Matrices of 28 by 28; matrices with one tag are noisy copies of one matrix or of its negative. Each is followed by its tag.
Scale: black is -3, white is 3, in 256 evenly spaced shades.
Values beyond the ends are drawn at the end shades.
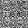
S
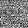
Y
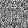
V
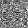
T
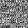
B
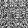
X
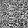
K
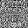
V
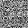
S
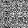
S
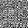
Y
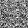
X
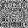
V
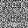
V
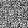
Y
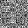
B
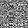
K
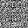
V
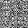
S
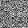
S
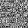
B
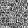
B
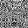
V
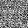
Y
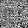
Y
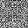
V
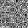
B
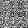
S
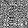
K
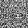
X
